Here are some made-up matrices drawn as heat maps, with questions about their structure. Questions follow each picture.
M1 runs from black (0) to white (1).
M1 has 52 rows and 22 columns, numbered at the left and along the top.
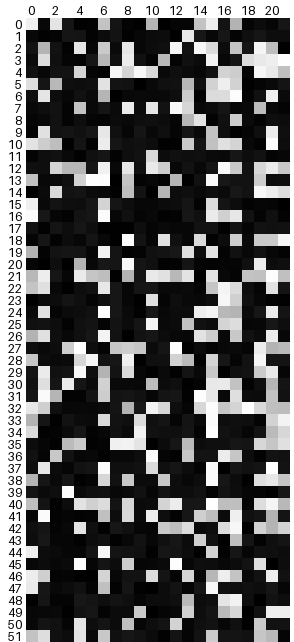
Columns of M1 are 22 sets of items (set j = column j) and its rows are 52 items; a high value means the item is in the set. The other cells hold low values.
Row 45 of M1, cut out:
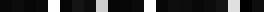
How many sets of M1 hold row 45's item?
4
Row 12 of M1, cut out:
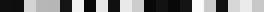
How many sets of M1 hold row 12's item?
12
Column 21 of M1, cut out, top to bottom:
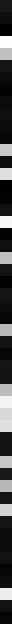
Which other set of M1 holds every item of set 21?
20
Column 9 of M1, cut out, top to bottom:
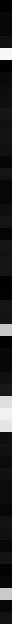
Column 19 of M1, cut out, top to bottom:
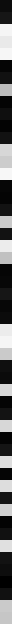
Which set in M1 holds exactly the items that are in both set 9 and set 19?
7
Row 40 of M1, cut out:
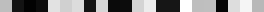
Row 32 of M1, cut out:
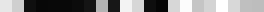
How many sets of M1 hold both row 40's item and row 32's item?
9
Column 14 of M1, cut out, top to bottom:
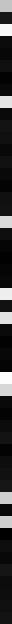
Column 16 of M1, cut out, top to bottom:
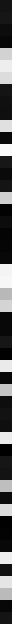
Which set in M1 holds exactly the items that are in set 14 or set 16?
17
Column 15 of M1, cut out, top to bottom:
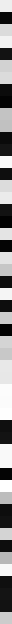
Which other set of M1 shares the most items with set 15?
6
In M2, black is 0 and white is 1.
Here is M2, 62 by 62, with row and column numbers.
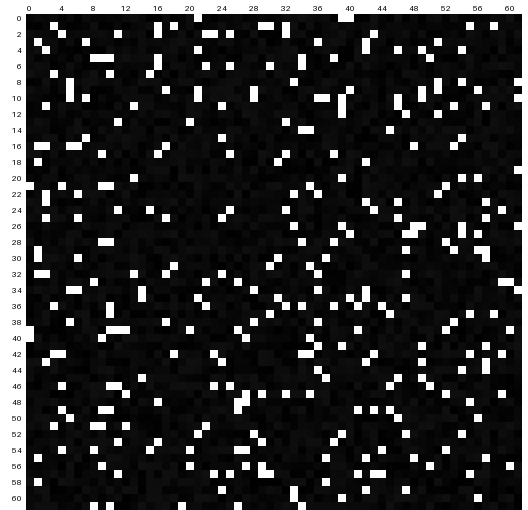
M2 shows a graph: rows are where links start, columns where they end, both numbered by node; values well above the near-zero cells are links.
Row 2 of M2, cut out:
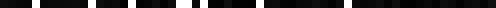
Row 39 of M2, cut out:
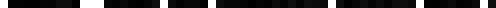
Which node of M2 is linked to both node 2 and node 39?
node 11
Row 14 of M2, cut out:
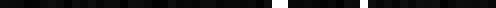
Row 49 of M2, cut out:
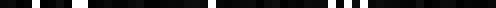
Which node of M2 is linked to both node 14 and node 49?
node 45
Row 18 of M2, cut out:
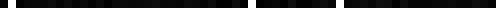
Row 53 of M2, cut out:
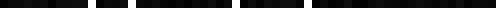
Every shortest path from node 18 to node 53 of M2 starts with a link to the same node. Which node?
node 1
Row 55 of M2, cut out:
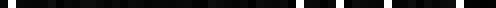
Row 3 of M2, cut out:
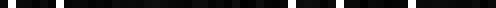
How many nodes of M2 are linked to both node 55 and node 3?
2
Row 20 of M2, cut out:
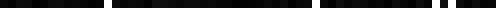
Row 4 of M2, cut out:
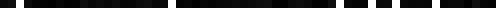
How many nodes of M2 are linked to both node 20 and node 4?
1
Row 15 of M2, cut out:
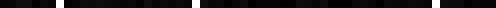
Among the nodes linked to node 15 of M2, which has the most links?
node 54
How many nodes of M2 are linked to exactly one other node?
1
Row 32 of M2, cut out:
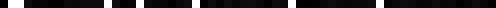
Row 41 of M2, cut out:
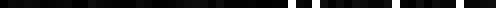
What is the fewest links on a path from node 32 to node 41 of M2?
2
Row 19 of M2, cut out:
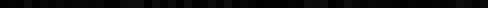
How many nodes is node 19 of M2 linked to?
1
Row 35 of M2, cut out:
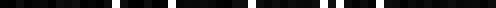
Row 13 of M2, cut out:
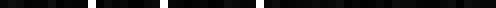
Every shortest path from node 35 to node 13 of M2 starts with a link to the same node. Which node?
node 47
